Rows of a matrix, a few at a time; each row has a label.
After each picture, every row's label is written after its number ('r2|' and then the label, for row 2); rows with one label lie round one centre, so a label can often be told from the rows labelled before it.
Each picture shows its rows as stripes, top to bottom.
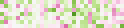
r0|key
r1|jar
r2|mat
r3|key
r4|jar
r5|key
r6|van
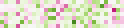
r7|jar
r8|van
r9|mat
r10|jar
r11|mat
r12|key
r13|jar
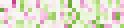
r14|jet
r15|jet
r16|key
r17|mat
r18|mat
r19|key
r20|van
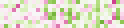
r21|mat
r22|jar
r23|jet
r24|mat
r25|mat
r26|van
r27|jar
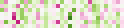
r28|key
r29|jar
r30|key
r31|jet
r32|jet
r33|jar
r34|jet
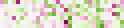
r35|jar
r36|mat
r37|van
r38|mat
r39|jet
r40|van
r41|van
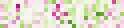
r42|mat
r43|jar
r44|jar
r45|van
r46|jar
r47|jet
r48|key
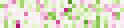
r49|jet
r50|key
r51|van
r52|mat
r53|mat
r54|jar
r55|jar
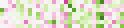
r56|van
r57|jet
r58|key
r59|van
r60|van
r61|mat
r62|van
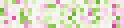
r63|jar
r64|mat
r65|key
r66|key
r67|jet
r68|key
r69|mat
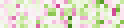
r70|van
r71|jar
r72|mat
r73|mat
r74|jet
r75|van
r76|jet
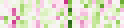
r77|van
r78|van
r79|jet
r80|jet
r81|jar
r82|jet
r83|jet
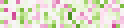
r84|jar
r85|van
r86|key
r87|jet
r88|jet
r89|key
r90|mat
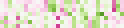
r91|mat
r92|mat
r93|mat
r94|van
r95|jar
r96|key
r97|jar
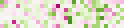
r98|key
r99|jar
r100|van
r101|mat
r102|van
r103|jet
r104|jar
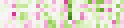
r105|van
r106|jet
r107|van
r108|jet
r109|jet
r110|mat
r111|mat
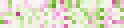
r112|mat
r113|mat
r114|van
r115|jar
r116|van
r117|key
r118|van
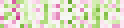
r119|jet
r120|jar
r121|jet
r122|jar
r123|jar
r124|jet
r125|key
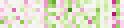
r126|mat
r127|mat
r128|jet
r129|mat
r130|jar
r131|key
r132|mat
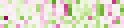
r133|mat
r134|van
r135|van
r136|van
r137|key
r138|mat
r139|jar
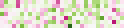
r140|jar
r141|jar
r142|mat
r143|key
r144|van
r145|mat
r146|jet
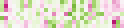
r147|key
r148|key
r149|key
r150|van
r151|key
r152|mat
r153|mat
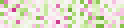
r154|key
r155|jar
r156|jet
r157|key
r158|van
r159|jar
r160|van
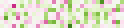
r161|van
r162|jet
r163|mat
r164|jar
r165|jar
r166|mat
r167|jet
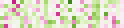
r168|jet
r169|jar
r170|jet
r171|jar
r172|key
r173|mat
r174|key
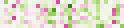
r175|jar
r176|jet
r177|mat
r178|mat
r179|jet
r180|mat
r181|van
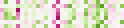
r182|jar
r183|van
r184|jar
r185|jar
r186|jar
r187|van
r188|jar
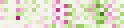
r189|jar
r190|van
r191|jar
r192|van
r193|jar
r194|van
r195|mat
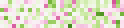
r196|mat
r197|mat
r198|key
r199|van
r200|jar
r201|mat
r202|jet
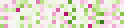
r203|jet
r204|key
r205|jar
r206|van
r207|key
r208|van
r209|key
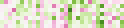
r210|key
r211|van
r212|jet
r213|van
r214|mat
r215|van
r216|van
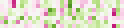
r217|jet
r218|jet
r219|mat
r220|mat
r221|key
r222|jar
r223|mat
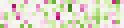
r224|mat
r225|jet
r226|jet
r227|jar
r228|jar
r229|mat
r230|key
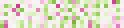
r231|mat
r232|jar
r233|jet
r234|jar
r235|mat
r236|key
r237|key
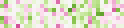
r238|jar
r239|key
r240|mat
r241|van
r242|key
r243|key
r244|jar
